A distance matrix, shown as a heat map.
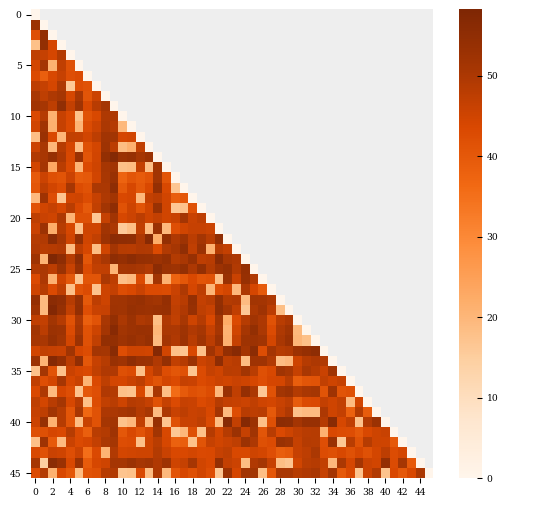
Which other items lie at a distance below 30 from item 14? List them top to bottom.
22, 30, 31, 32, 39
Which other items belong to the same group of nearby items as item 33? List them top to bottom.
16, 17, 19, 41
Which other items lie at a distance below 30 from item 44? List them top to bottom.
1, 24, 28, 29, 34
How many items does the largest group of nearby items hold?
11
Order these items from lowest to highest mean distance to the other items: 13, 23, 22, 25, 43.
13, 43, 23, 22, 25
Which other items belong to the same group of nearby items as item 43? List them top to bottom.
8
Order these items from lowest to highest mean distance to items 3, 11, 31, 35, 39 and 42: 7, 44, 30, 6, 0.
0, 30, 6, 7, 44
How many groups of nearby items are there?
9
